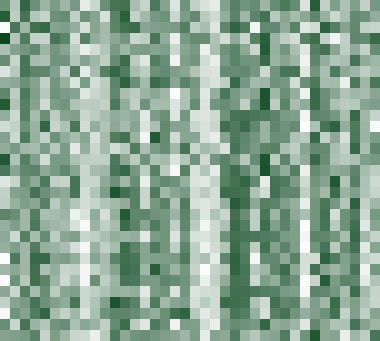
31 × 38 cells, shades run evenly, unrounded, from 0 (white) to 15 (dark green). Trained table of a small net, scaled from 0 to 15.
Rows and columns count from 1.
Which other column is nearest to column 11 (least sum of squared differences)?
8
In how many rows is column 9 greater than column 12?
2
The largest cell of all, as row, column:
4, 1
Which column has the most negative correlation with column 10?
32
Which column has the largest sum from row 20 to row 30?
24
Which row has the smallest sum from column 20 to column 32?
26
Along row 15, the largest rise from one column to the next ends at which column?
12
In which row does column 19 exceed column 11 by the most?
20
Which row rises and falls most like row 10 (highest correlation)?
15
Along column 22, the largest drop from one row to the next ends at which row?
16
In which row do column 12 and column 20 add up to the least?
14
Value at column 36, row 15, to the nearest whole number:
5
